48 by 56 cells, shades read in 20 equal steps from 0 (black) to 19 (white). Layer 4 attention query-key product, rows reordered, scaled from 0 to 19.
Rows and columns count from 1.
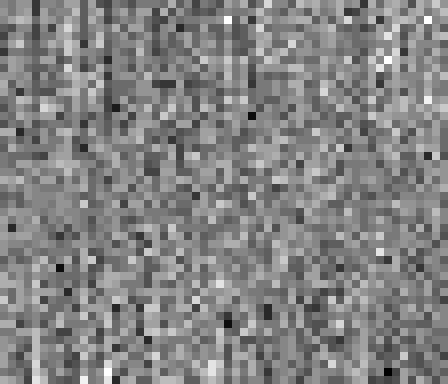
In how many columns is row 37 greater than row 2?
25
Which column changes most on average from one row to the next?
48
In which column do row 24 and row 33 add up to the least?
49
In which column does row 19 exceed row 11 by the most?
32
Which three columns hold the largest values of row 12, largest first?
41, 12, 10
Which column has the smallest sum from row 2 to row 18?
14
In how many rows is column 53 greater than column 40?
23
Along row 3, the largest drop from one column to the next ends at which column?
30
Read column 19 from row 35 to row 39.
6 6 12 8 15
